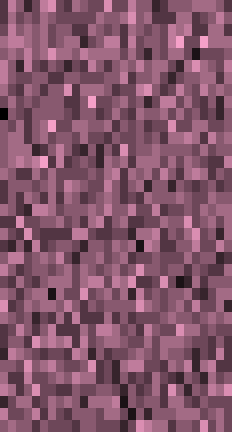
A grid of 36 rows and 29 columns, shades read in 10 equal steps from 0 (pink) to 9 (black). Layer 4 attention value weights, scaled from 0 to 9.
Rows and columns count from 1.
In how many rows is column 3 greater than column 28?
16
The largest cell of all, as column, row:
1, 10
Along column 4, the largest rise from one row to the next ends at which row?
21
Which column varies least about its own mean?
20
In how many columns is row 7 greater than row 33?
11
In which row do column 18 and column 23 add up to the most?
24
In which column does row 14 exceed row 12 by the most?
27
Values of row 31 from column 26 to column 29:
3 2 6 6
